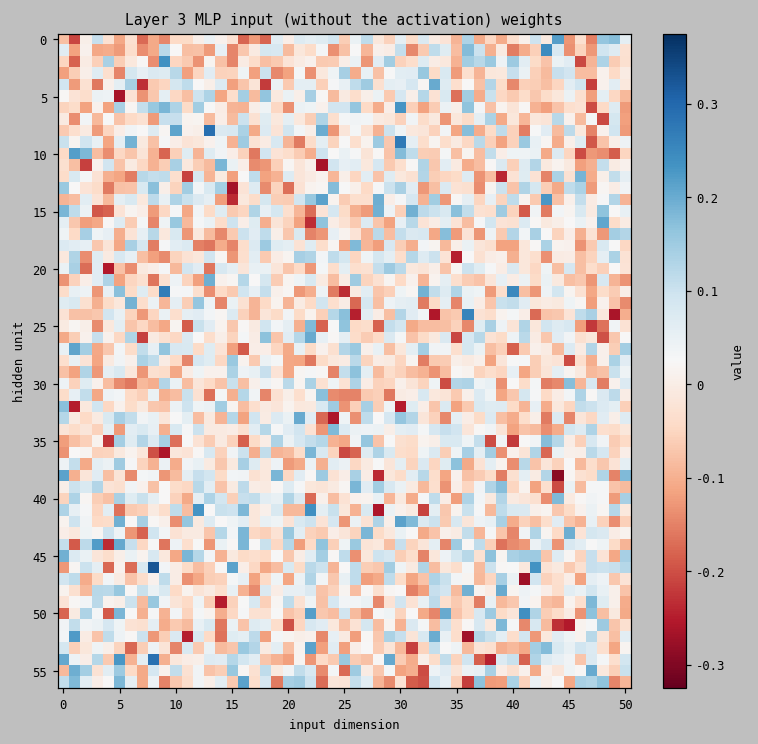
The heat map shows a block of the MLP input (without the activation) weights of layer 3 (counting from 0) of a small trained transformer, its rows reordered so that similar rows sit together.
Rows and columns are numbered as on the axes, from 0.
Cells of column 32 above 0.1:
9
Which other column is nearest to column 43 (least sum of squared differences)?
19
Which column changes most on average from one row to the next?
5
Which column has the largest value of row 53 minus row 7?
22
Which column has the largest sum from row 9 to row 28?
30
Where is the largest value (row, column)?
46, 8
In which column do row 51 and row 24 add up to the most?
36
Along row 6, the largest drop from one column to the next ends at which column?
31
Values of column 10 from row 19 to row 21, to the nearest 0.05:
-0.05 -0.1 0.05
